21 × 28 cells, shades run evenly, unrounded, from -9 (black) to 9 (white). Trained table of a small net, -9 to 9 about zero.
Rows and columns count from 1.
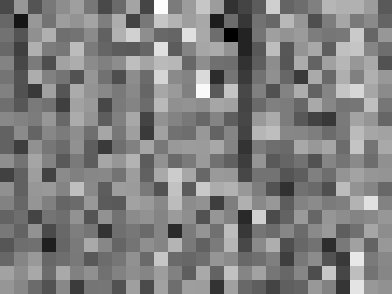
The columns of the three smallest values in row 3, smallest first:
17, 18, 2
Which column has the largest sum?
26
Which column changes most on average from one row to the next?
16
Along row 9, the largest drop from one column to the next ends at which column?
11
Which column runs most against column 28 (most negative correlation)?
6
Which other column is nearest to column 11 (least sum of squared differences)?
22
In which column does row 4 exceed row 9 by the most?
23
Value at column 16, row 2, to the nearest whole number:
-7
